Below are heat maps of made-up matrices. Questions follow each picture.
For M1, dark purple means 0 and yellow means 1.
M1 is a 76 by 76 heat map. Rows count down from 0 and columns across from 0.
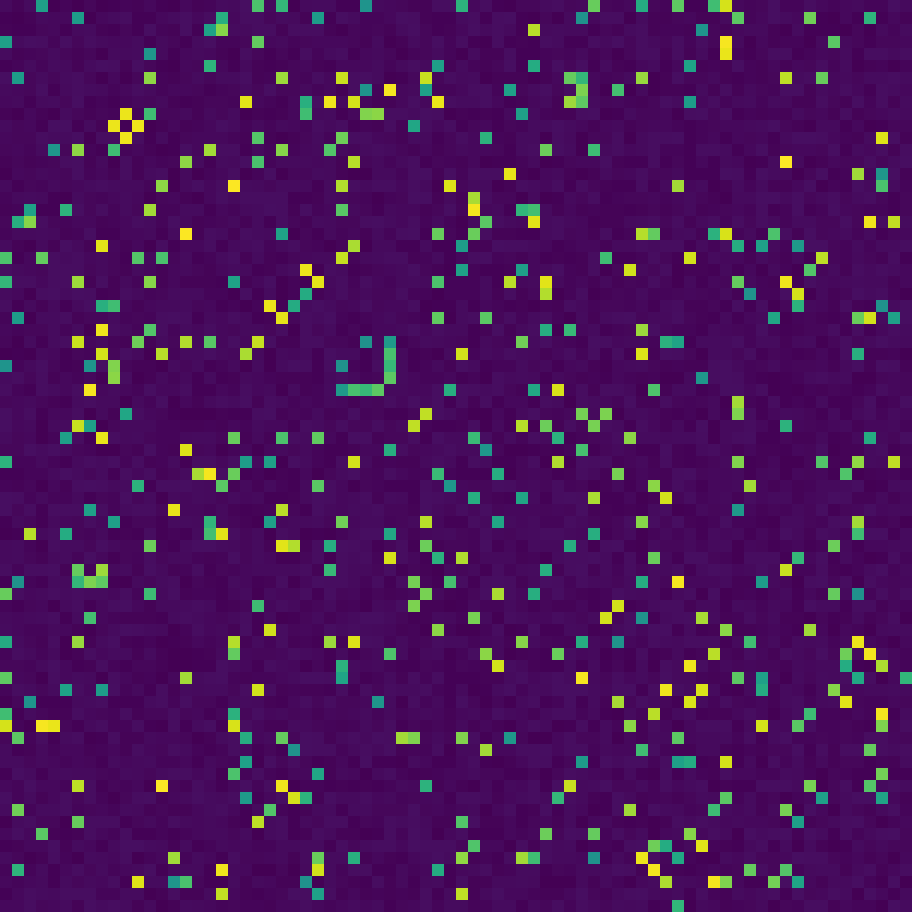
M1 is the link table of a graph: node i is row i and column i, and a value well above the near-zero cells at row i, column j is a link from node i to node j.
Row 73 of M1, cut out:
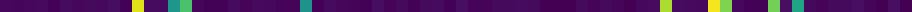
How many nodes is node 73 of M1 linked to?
9
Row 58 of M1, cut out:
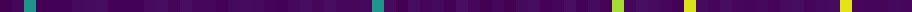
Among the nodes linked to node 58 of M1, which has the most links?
node 57
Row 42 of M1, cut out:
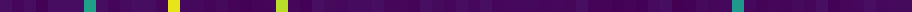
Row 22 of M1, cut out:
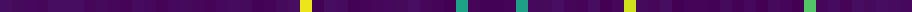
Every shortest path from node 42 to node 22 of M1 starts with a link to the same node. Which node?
node 61
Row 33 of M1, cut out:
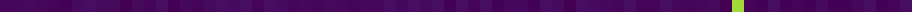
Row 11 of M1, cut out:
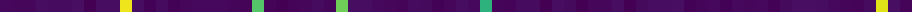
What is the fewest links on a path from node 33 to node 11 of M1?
4
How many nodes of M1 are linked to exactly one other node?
3
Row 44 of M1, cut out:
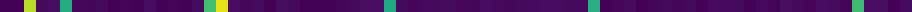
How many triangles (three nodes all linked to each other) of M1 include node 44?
4
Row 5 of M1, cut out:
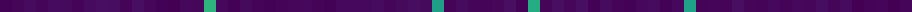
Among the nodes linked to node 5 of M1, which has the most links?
node 36
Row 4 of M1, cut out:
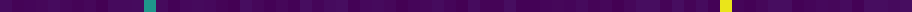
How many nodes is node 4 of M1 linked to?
2
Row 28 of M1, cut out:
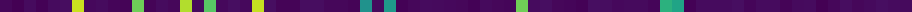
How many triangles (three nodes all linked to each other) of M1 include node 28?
4
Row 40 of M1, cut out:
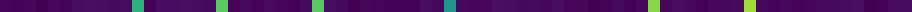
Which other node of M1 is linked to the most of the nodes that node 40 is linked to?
node 72
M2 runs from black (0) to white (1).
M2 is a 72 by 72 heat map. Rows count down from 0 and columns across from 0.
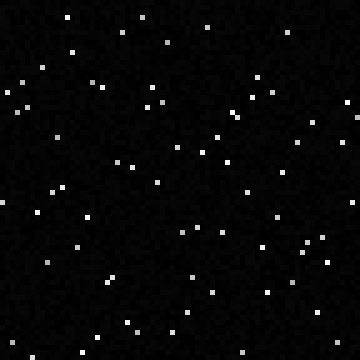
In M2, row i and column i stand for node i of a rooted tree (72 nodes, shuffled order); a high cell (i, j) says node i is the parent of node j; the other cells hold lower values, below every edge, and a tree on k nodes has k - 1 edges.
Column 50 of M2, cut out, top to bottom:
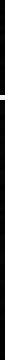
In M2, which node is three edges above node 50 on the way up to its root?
68
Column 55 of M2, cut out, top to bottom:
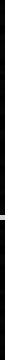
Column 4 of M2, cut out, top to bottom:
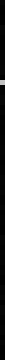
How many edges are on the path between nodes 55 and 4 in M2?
7
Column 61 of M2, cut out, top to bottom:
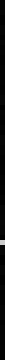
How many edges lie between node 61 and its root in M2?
8
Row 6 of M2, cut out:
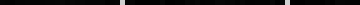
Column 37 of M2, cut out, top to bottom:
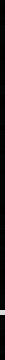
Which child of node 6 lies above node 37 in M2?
24
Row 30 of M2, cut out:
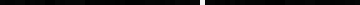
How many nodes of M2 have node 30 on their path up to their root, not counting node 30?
10
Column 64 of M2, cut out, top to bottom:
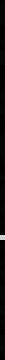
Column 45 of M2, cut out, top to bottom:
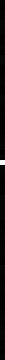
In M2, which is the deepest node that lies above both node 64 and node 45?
32
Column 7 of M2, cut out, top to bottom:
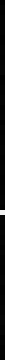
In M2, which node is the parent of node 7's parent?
58
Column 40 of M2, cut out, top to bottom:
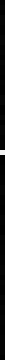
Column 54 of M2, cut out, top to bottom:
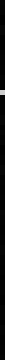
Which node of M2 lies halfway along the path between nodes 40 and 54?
16
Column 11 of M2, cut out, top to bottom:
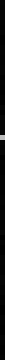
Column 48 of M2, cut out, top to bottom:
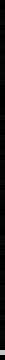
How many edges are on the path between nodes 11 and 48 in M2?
7
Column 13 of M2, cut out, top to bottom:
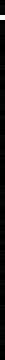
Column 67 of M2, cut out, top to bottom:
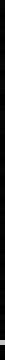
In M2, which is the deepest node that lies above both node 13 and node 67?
3
